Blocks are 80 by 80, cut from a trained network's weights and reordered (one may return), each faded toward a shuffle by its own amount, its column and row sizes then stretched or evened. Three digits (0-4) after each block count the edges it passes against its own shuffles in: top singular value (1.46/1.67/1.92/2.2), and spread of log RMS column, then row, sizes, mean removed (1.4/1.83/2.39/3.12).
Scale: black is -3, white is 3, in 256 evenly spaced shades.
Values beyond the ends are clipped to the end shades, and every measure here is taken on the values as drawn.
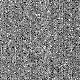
0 0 0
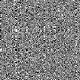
3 3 1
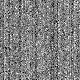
3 1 0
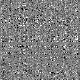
0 2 3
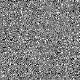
0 2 3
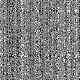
3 3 2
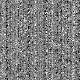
2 3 0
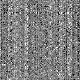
3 3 2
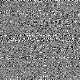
2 1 4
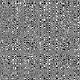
4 4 3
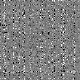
0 4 2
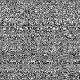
3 0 3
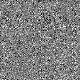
1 2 1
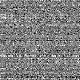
2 0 3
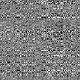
4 3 4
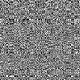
4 1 3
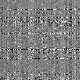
3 1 4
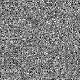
1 0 1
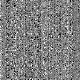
1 3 1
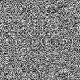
3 0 0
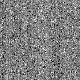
0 1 0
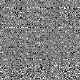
0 2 4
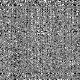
1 1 3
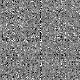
0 3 2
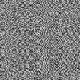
4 1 0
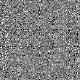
0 3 1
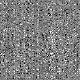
0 2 3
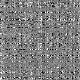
2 1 4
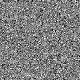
0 0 0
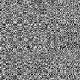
4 1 3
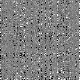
0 4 2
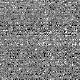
1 2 3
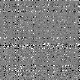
1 3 4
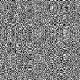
4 2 2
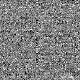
1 1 1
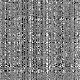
4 4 3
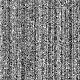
4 1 0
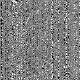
1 4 0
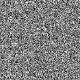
1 2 1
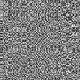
4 2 0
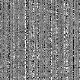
4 4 1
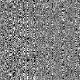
2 4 0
